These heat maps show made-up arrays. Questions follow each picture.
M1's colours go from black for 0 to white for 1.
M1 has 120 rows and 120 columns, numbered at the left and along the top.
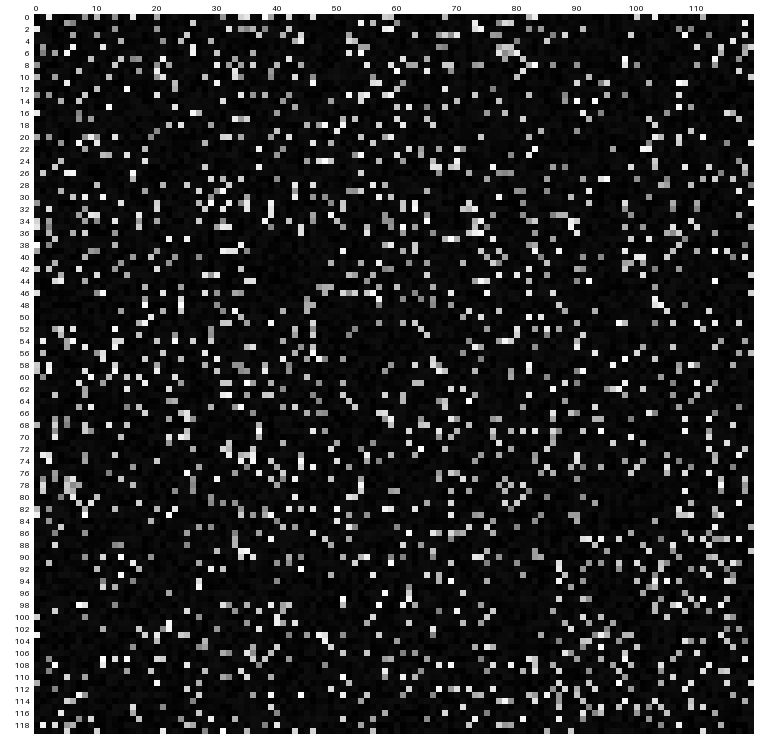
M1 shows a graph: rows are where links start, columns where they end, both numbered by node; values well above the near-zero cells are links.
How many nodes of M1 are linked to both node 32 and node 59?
5
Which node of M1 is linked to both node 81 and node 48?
node 69
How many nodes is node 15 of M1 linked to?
9
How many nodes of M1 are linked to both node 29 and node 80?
6
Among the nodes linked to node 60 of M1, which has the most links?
node 79
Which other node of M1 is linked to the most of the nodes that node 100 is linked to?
node 16
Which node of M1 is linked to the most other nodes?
node 8
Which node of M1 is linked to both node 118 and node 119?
node 5
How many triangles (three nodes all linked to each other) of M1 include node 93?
7
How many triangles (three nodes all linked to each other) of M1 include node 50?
3
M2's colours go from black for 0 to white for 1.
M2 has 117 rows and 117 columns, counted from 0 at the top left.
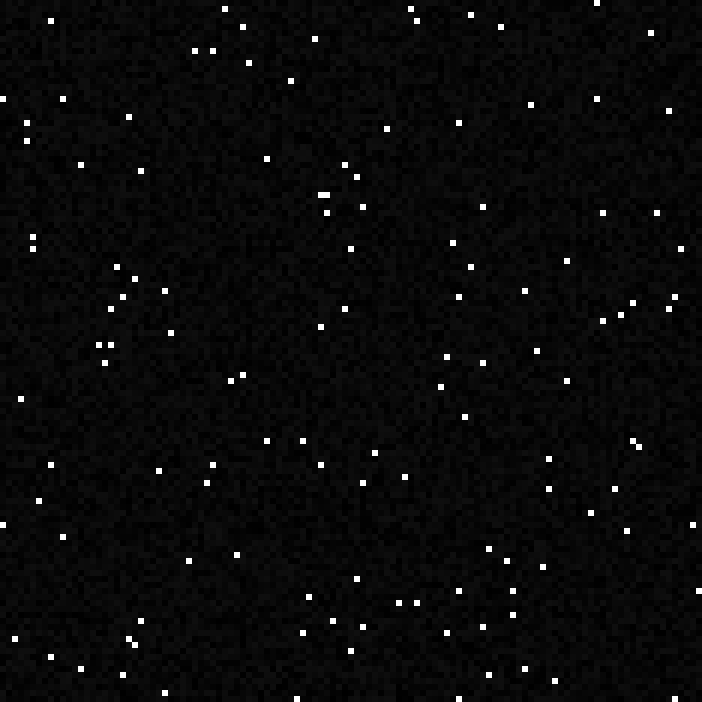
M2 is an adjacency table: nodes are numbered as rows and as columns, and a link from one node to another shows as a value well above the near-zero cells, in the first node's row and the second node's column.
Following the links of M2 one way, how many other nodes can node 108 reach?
8
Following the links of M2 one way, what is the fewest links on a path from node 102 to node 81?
5
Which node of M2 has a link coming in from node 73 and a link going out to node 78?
node 44
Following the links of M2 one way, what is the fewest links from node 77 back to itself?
4
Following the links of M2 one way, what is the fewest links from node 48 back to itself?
3
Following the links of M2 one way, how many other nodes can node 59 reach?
12
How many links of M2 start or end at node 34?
3
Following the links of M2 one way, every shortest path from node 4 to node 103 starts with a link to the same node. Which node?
node 83
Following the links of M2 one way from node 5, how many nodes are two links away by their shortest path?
1
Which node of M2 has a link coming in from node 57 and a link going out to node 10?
node 16
